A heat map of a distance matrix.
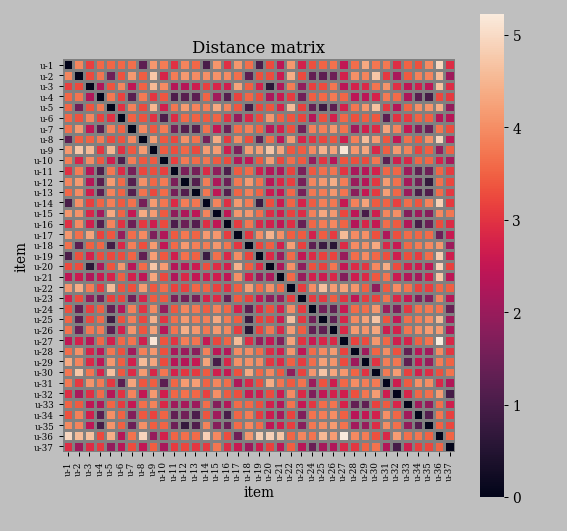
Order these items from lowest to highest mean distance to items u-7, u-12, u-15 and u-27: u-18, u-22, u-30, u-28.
u-28, u-30, u-22, u-18
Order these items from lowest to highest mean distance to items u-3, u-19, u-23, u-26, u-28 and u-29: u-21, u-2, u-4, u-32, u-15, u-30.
u-21, u-4, u-15, u-32, u-2, u-30
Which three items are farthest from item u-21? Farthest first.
u-36, u-9, u-17
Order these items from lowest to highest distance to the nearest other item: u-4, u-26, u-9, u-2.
u-26, u-4, u-2, u-9
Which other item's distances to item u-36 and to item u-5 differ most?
u-25
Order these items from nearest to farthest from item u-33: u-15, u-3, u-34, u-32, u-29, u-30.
u-29, u-15, u-34, u-3, u-32, u-30
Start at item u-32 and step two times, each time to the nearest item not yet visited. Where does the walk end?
u-24
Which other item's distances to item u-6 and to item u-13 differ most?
u-31
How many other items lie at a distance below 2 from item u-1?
3
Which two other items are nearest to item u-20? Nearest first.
u-3, u-23
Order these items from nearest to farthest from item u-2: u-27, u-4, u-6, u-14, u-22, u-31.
u-27, u-31, u-6, u-4, u-14, u-22
